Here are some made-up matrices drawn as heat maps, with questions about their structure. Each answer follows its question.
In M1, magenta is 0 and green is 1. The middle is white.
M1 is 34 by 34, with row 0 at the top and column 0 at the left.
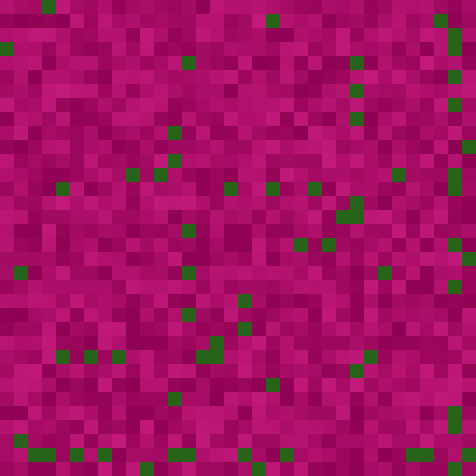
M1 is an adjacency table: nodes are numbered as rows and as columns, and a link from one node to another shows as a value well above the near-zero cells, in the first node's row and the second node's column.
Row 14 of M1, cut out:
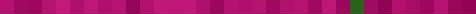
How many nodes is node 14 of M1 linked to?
1
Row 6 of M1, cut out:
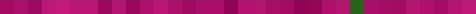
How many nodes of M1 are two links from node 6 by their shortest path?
5
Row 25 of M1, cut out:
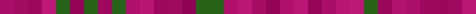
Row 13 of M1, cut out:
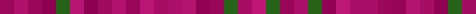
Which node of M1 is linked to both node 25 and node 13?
node 4
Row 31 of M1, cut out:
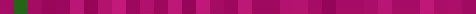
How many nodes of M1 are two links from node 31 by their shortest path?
1
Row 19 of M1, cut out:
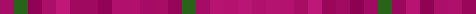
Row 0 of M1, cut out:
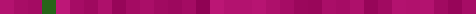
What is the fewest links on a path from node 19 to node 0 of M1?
4
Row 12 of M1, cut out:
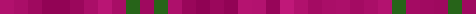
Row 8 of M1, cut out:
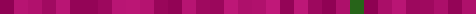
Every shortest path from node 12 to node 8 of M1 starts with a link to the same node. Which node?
node 32
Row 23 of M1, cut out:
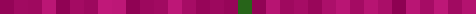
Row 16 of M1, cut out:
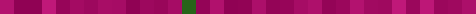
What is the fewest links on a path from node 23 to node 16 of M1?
4
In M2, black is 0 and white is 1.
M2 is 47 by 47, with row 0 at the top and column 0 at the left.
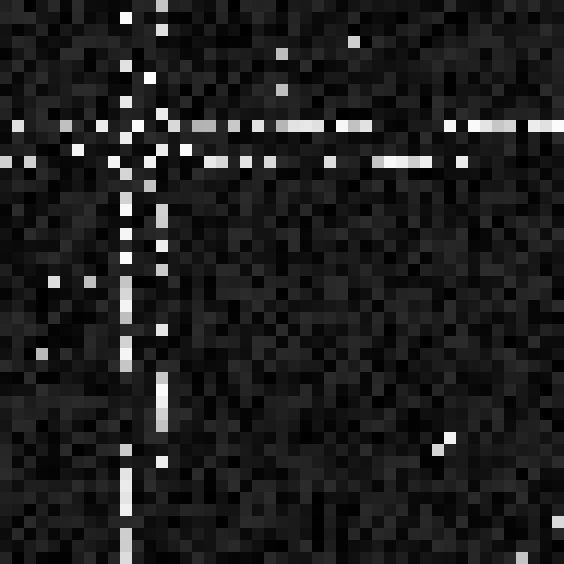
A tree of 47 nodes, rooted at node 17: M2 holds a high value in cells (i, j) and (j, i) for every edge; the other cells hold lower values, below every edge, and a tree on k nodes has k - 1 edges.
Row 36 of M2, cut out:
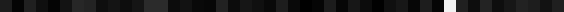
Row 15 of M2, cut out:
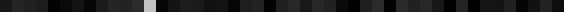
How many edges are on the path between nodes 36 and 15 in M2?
6
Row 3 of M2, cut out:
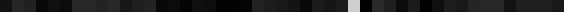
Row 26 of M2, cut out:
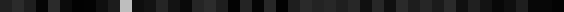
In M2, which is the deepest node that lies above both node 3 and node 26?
10
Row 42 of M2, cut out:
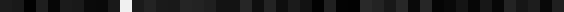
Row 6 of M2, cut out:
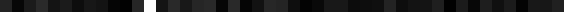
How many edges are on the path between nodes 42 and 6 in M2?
5
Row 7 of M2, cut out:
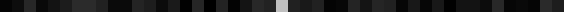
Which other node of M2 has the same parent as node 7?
4
